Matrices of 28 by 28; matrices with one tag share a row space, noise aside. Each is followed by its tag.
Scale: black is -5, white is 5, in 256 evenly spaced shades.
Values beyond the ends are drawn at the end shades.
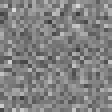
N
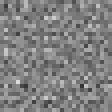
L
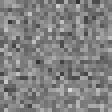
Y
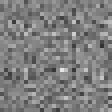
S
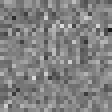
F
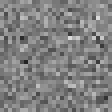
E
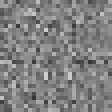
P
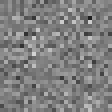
L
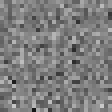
N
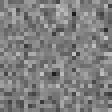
S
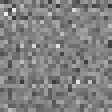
N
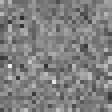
F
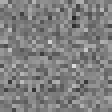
N
